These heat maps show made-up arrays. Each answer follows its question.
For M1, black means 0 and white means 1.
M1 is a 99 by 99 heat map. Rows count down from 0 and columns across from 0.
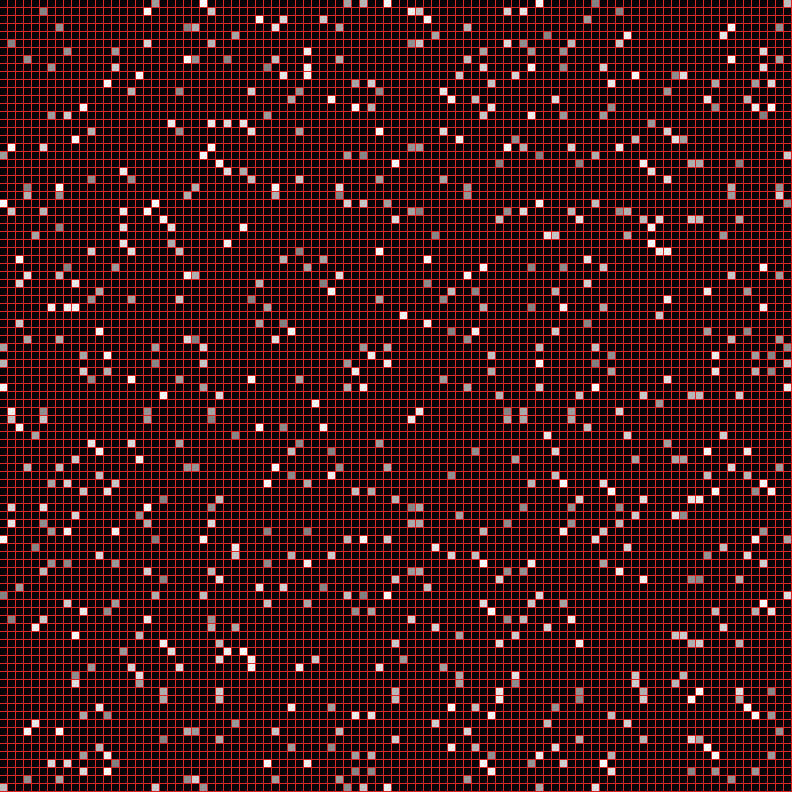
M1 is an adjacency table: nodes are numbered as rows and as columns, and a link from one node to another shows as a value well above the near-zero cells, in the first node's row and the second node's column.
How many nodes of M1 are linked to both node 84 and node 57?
5
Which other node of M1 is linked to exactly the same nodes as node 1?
node 71
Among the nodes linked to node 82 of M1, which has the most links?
node 27
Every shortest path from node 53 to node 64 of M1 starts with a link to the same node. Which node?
node 35
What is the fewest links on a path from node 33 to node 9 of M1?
2
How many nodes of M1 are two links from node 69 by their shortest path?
5
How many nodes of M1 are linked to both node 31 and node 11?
5
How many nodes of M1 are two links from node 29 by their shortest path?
8
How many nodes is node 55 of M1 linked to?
6
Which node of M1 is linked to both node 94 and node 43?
node 67
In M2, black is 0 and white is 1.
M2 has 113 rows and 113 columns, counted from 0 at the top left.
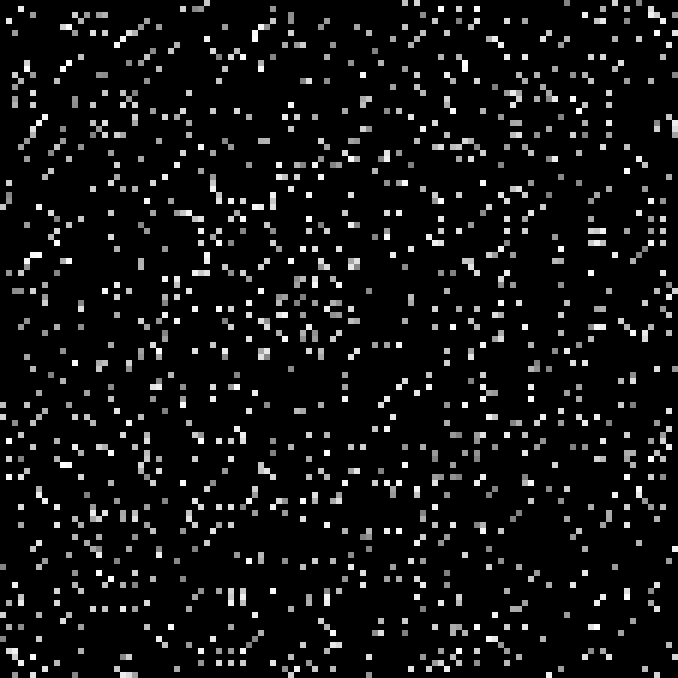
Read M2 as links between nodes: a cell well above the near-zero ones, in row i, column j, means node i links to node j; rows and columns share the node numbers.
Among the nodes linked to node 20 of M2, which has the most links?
node 72
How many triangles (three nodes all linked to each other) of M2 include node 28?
1
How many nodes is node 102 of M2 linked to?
6
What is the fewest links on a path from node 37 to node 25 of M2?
4
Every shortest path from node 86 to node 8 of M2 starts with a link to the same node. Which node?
node 31
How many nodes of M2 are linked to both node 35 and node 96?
7
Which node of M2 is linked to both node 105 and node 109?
node 75
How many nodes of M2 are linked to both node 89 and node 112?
3
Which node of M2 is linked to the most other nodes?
node 38
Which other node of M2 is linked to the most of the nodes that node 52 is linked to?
node 83
